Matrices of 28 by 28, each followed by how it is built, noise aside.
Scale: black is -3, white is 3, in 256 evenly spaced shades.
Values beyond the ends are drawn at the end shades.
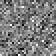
Hankel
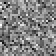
Toeplitz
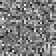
noise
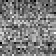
blocks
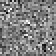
block diagonal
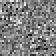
block diagonal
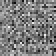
blocks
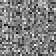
blocks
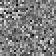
block diagonal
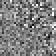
upper triangular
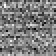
blocks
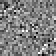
block diagonal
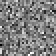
noise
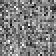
blocks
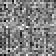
blocks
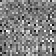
low rank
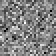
Hankel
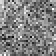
smooth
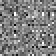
low rank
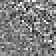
upper triangular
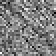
Toeplitz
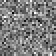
noise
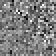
upper triangular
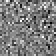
upper triangular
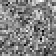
smooth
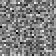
blocks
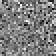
upper triangular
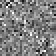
block diagonal
